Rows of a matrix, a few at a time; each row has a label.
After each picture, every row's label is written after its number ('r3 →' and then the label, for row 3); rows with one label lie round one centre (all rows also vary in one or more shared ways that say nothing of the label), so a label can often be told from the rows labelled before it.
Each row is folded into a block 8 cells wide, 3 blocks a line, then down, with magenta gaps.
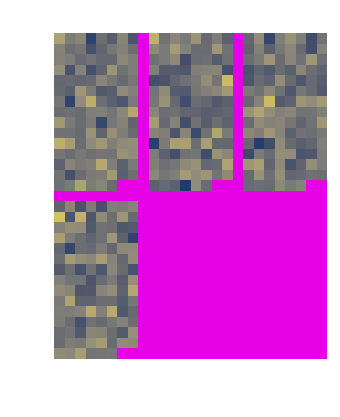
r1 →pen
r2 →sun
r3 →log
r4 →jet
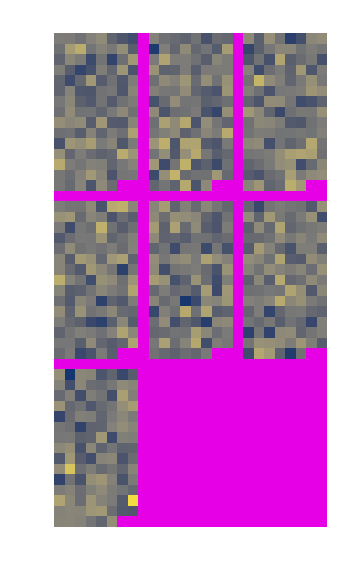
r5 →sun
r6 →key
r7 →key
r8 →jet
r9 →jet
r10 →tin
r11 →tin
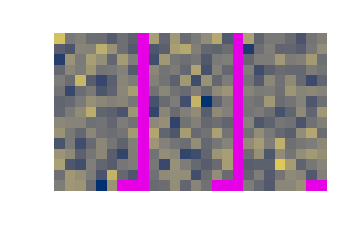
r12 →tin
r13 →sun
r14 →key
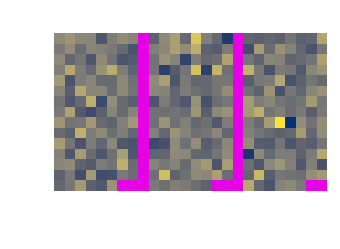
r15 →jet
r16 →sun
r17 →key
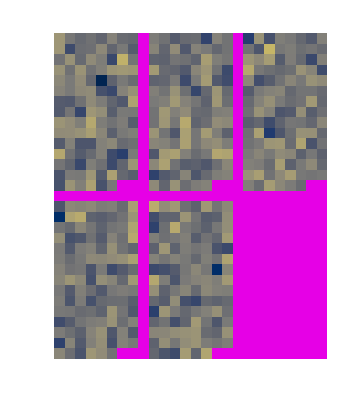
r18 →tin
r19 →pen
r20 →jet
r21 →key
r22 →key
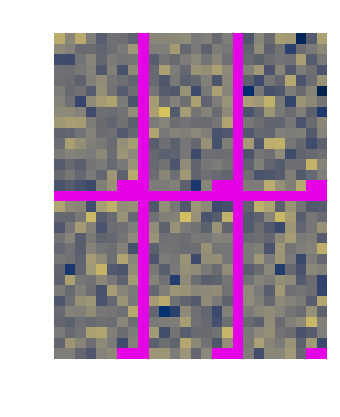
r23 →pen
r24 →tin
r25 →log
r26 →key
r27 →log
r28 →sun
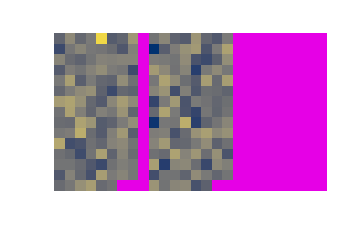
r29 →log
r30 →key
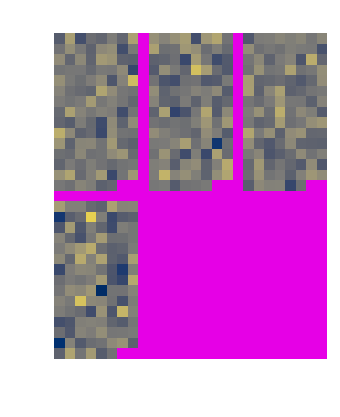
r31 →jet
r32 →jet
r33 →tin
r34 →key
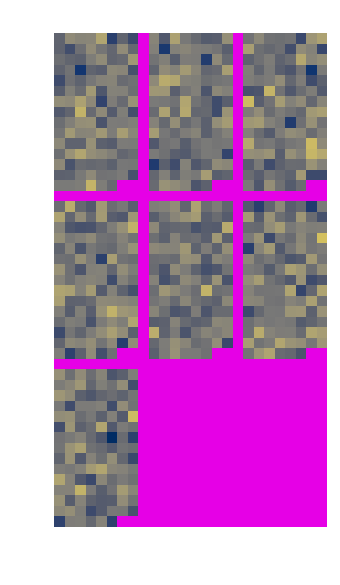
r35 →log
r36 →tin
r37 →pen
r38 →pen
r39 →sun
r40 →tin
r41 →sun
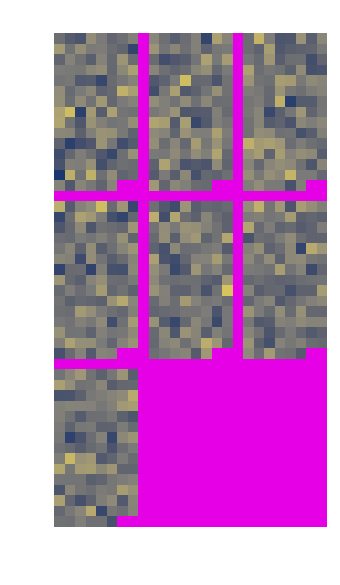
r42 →tin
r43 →pen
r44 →jet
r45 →sun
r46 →tin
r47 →jet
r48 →pen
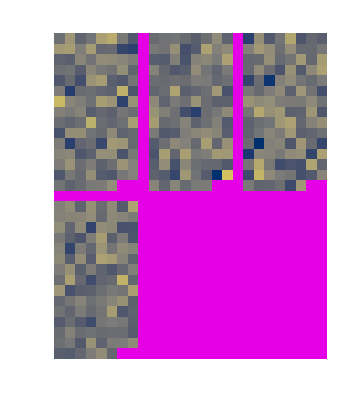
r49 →log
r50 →pen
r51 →log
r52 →jet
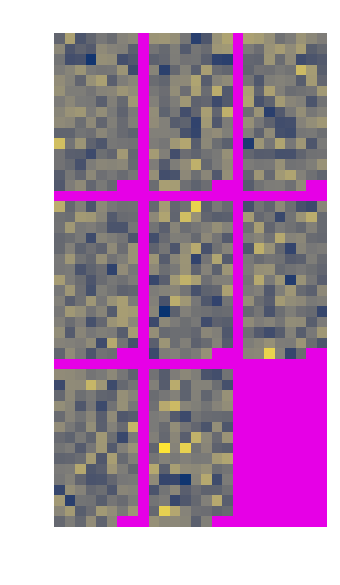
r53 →jet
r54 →jet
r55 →jet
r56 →sun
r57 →log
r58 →tin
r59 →key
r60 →tin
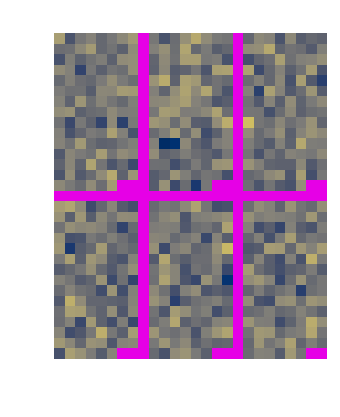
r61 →key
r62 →log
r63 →pen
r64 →jet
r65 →sun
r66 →sun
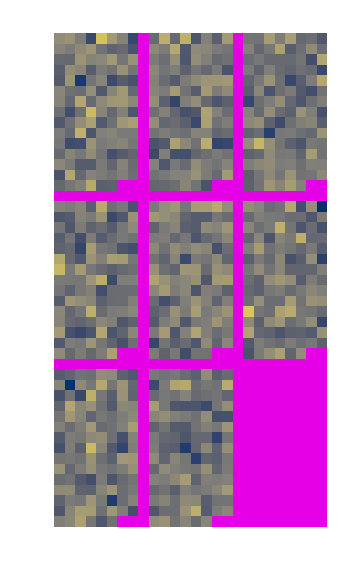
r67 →log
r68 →jet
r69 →sun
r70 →log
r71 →pen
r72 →log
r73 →tin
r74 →key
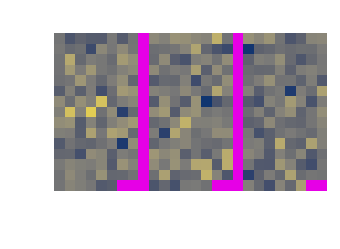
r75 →tin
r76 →sun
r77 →key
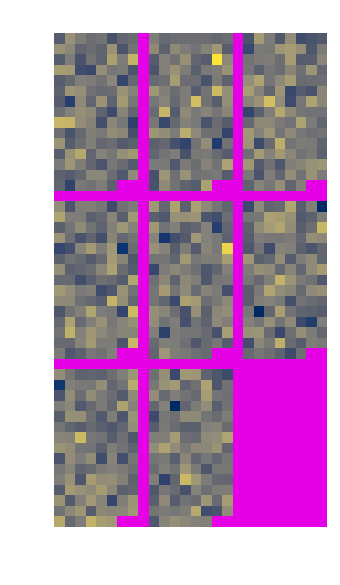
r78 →pen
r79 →tin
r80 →log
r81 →pen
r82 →sun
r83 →log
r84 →key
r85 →log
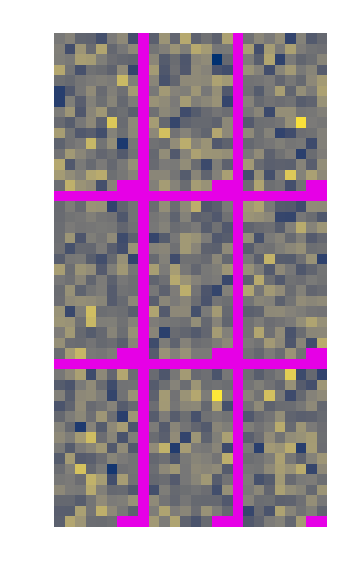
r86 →jet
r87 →jet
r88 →jet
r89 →log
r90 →log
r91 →pen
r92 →log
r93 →tin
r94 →log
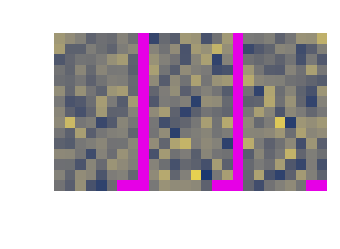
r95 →pen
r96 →jet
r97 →key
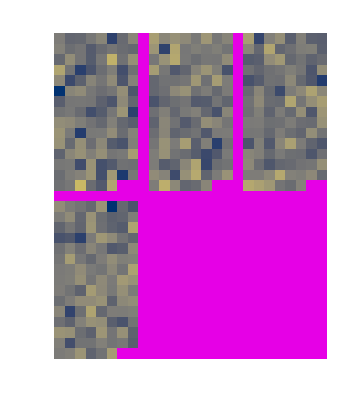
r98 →pen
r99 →jet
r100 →tin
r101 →log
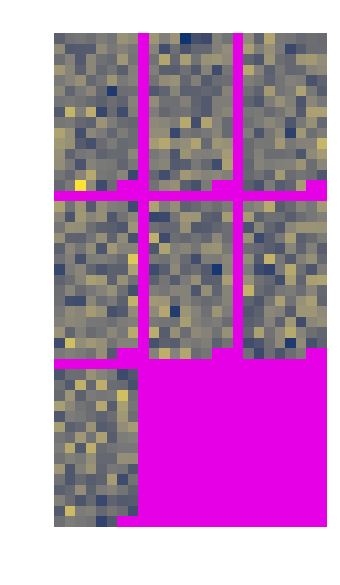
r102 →tin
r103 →pen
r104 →pen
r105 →sun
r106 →key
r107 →pen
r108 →tin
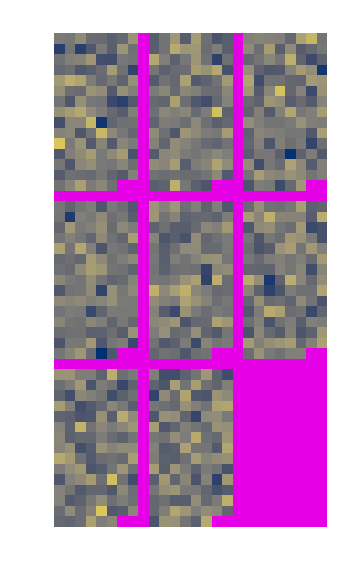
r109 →key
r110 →sun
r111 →jet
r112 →tin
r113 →pen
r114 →jet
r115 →jet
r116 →tin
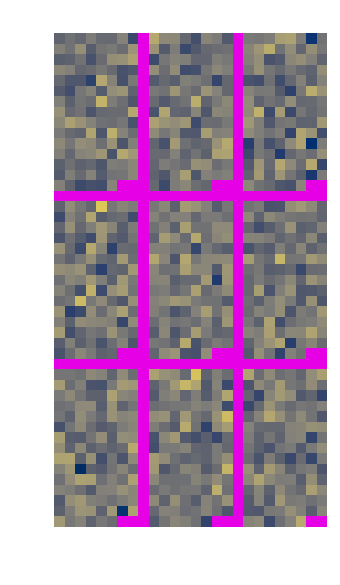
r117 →pen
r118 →pen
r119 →tin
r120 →log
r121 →tin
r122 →sun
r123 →pen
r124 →sun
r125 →key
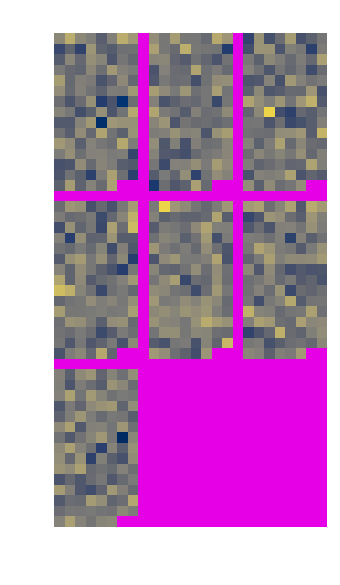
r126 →key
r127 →sun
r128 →log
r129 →pen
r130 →pen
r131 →key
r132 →tin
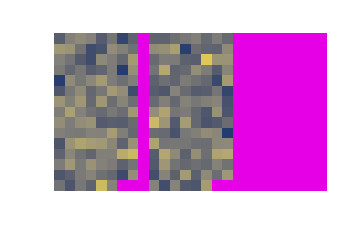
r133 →pen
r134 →pen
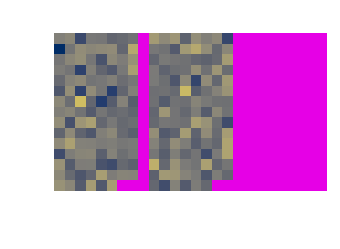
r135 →key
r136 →sun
